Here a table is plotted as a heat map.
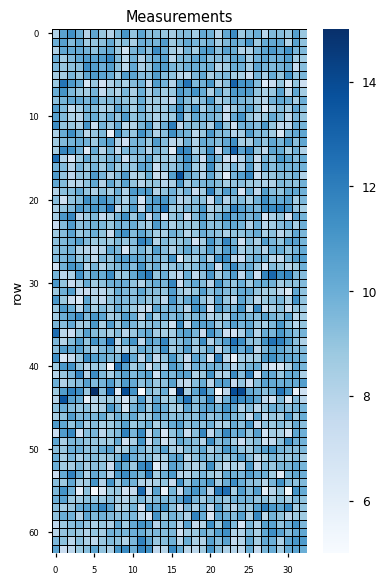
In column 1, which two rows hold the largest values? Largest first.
44, 6
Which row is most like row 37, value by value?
21
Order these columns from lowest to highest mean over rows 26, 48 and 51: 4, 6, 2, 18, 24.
6, 4, 18, 24, 2
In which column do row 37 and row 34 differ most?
7
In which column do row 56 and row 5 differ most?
17
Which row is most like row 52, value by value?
62
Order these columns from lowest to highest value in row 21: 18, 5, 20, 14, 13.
20, 18, 13, 5, 14
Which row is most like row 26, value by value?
45
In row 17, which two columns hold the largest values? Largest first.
16, 25
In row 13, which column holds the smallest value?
9
